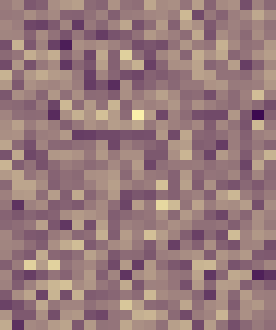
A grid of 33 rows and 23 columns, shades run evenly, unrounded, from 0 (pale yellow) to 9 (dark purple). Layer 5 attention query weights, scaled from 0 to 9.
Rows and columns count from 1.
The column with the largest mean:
18
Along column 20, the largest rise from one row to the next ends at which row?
25
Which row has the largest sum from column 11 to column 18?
20
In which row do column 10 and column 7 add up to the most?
14
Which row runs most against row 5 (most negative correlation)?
33
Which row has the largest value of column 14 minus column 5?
27
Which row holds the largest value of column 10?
9
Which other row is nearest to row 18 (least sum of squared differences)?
13
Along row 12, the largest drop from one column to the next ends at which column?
12
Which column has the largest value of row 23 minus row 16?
6
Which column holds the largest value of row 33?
2
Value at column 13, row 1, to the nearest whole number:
3
